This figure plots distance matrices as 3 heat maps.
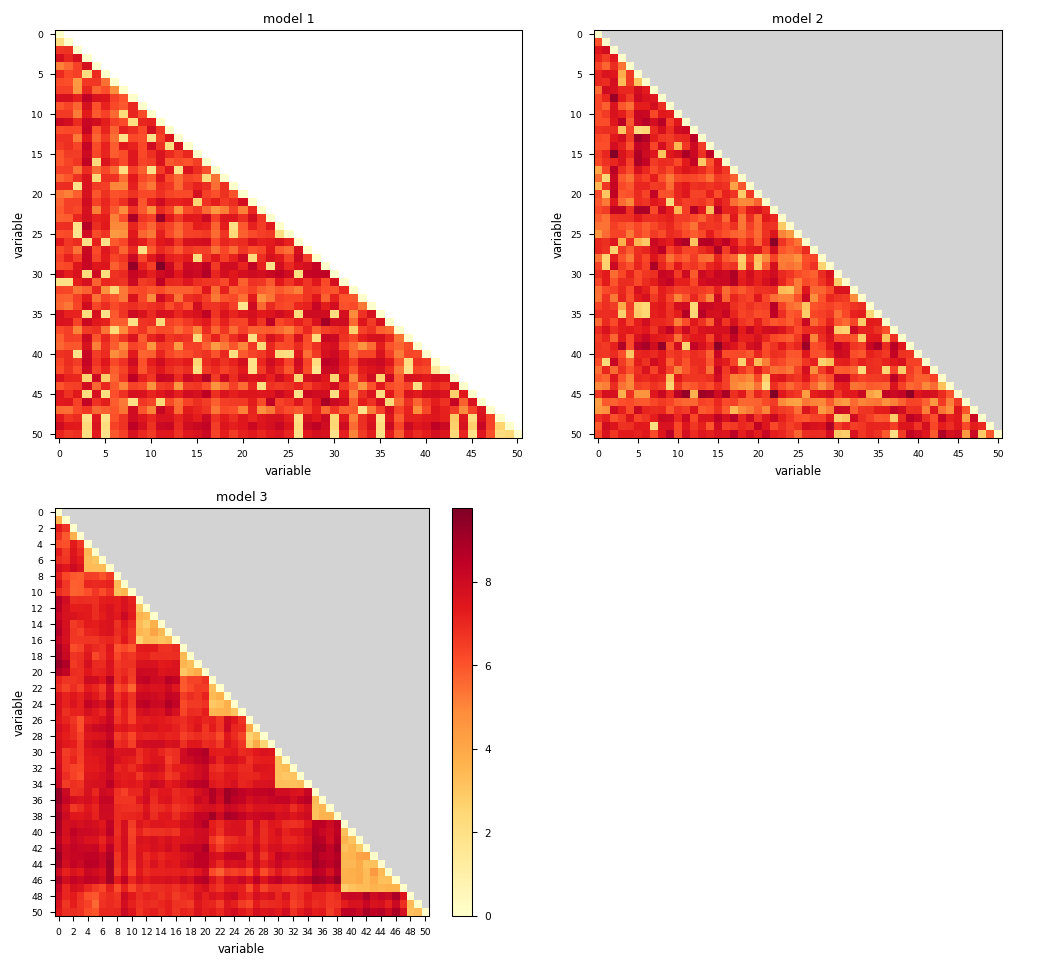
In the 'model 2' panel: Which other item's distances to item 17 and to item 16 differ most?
13
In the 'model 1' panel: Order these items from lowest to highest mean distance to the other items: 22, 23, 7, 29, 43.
7, 22, 43, 23, 29
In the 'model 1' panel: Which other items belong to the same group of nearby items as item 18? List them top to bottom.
4, 16
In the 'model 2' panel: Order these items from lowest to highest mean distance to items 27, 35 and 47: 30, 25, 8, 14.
25, 30, 14, 8
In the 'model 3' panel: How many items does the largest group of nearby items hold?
9
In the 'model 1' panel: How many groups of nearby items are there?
14
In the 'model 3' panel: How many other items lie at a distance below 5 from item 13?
5
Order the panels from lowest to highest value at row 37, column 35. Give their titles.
model 3, model 1, model 2
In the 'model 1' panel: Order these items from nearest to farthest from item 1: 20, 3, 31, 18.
31, 20, 18, 3
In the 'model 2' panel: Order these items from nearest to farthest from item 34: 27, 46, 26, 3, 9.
26, 3, 46, 27, 9
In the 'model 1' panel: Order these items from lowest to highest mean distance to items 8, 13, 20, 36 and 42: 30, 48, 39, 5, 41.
39, 41, 5, 48, 30
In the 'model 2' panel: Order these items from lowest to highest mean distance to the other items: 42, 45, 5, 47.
42, 47, 5, 45
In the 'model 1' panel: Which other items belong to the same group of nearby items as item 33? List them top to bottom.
47
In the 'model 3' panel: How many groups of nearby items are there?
12
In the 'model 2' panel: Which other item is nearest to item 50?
37
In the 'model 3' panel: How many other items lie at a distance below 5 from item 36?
3
